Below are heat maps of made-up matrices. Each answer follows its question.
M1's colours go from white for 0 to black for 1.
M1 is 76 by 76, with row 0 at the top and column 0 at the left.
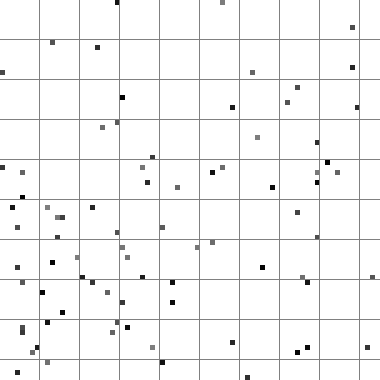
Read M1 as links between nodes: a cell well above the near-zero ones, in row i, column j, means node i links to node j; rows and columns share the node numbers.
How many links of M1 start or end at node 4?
5
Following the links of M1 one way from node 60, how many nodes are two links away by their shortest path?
5
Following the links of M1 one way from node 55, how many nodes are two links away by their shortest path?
4
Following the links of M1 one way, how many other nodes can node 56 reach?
8
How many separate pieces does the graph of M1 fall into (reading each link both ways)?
6
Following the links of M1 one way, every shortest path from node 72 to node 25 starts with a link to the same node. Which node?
node 32
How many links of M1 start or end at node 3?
3
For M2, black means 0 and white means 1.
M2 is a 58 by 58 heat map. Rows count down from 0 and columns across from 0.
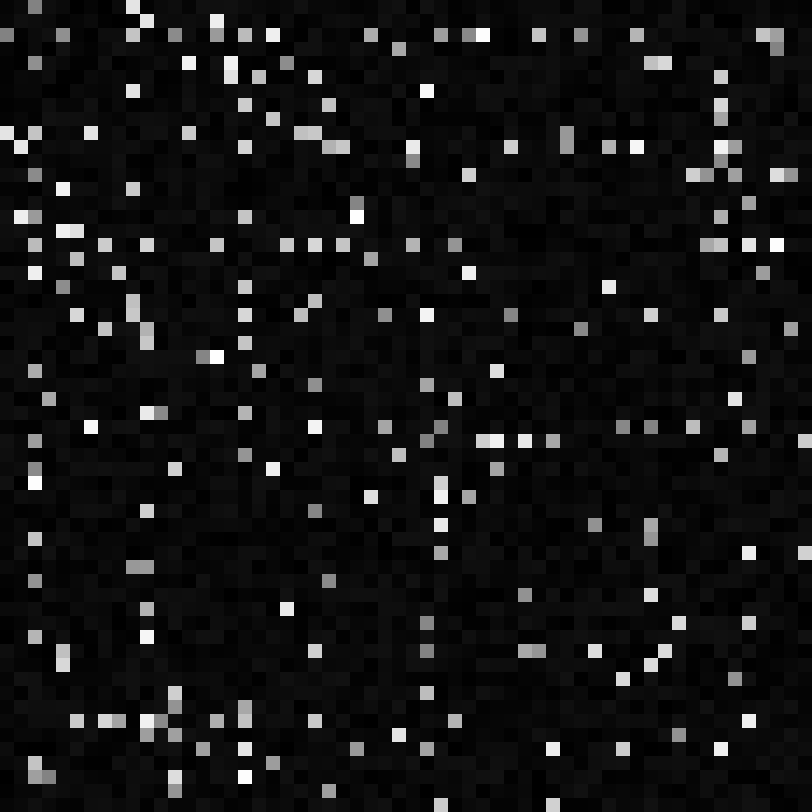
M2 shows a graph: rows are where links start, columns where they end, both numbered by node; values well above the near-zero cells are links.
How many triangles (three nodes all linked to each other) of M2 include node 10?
3
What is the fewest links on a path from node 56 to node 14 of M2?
5
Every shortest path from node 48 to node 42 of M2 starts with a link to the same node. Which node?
node 44
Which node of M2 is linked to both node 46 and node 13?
node 4
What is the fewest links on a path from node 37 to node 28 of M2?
5
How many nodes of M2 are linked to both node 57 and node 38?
0
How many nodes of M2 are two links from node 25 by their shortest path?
7
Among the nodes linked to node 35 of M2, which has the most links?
node 31
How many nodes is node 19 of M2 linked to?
4
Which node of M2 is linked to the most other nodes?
node 2
